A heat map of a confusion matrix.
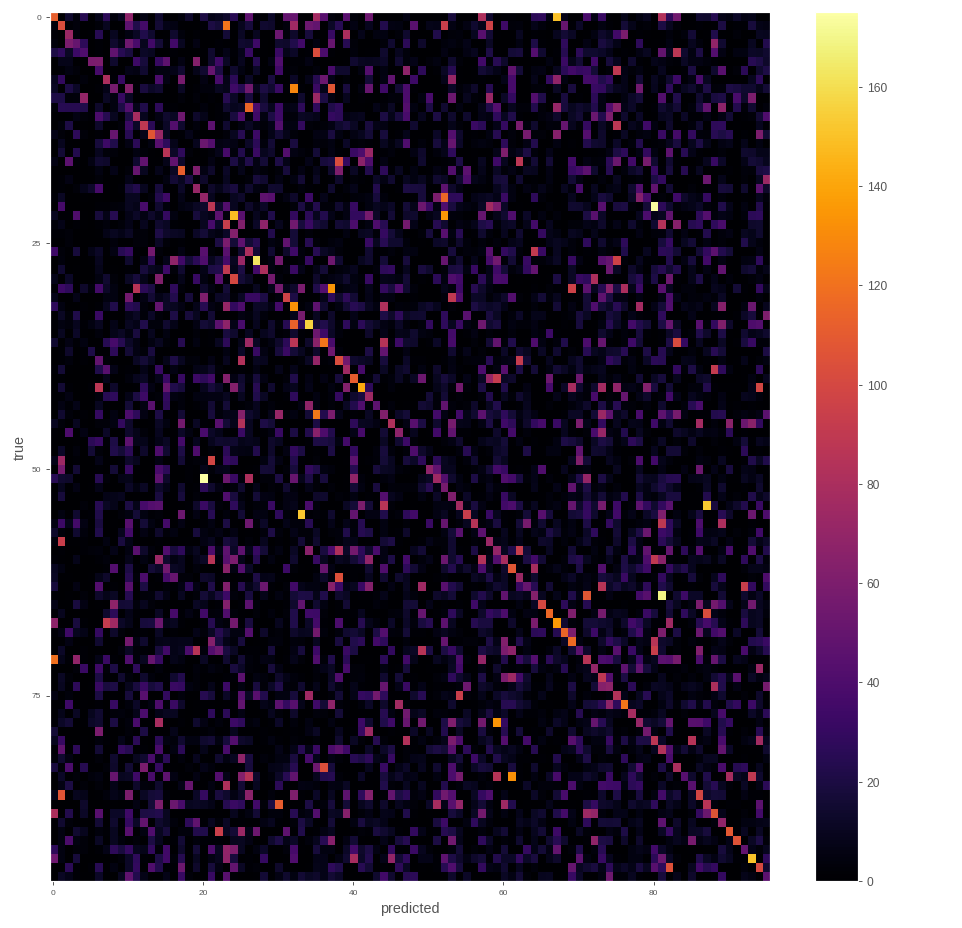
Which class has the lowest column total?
5
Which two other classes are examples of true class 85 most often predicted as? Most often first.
23, 18
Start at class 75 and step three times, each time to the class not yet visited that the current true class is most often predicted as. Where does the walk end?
30
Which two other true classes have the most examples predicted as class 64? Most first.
26, 61
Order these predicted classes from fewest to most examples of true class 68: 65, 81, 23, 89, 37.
37, 23, 65, 89, 81
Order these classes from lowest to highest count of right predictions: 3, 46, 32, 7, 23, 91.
3, 46, 7, 23, 91, 32
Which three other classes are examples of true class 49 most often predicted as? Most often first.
21, 1, 70
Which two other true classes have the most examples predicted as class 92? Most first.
63, 45
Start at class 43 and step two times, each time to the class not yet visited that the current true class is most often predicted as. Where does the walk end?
32
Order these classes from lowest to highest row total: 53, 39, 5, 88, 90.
53, 39, 5, 90, 88
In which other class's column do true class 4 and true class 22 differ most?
24
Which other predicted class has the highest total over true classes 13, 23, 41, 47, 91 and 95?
94
